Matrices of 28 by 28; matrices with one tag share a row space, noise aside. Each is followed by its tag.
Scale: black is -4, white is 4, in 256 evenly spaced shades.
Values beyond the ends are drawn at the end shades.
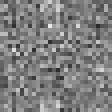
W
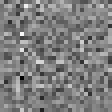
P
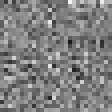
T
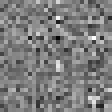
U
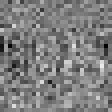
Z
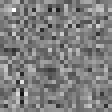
W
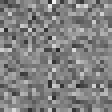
T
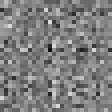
T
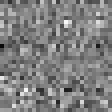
Z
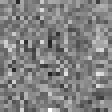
W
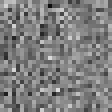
W
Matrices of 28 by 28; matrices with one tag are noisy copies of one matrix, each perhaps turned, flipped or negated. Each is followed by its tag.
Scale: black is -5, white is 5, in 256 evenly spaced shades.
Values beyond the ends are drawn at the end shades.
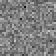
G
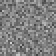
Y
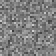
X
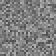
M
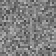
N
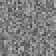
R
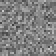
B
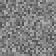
Y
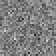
Y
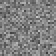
M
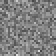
N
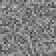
G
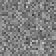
M
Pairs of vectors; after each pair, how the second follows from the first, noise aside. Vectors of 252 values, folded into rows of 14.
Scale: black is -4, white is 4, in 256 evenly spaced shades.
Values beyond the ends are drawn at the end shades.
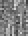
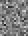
shuffled.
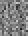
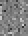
reversed, partly zeroed.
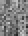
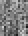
copied.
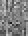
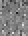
reversed, partly zeroed.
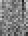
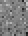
partly zeroed.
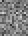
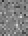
partly zeroed.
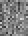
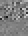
reversed, negated, partly zeroed.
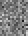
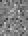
reversed, negated, partly zeroed.
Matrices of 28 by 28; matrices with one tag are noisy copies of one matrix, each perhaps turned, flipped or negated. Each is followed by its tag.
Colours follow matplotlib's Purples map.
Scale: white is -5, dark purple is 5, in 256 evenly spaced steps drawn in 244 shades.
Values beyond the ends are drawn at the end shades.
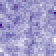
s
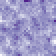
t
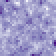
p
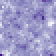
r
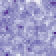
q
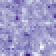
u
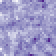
s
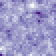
r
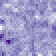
u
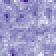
s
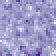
q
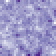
q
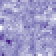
u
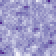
q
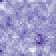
r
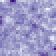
p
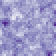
r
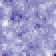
r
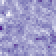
u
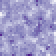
t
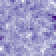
q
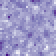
p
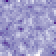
q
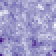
s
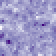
u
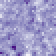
u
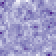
q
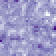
u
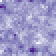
r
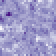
u
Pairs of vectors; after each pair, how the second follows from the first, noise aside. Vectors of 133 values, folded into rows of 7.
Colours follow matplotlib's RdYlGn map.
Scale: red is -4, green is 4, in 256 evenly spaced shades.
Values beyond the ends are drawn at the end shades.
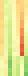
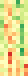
negated.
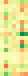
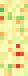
wrapped around, negated, partly zeroed.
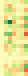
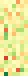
wrapped around, negated, partly zeroed.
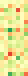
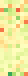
partly zeroed.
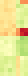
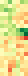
negated.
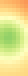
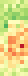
wrapped around, negated.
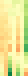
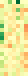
reversed, partly zeroed.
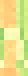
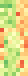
negated.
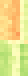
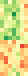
negated.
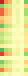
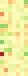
partly zeroed.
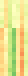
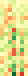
sign-scrambled.
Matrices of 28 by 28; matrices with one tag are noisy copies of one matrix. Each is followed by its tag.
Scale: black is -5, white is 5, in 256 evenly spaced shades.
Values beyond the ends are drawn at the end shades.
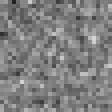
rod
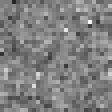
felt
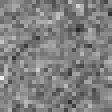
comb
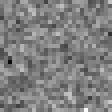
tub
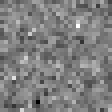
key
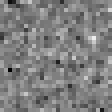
rod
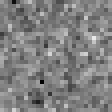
rod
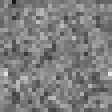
felt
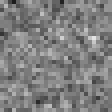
rod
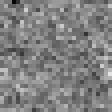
felt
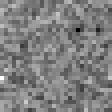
comb
